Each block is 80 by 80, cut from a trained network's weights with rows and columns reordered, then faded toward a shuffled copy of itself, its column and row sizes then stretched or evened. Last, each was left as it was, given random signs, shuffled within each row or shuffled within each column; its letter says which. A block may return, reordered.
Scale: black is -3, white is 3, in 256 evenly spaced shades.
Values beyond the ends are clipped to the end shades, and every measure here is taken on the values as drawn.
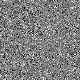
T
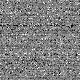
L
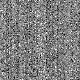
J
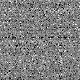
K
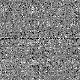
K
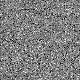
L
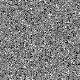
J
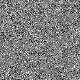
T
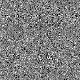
T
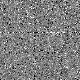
T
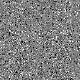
T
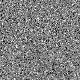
L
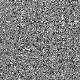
T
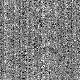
J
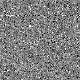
T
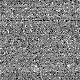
L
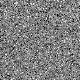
J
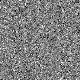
J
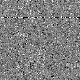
K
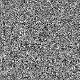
T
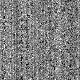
J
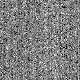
J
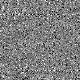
T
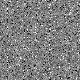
J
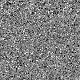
L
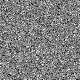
L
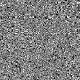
K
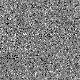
T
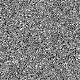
L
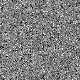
J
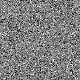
J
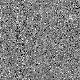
J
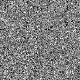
K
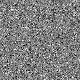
L
